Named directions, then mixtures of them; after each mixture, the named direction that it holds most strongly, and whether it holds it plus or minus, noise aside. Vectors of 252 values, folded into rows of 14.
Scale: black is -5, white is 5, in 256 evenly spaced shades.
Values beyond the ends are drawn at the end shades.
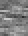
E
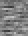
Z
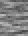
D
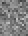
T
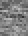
E, plus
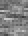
E, plus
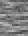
D, plus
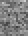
T, minus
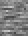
Z, minus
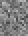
T, minus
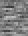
Z, plus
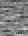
Z, plus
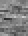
E, minus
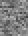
T, minus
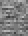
Z, minus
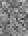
T, minus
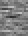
Z, minus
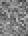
T, plus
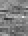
E, minus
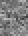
T, minus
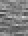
E, minus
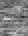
E, plus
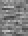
Z, minus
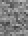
T, minus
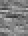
E, plus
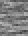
D, plus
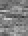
E, plus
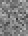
T, minus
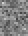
T, minus
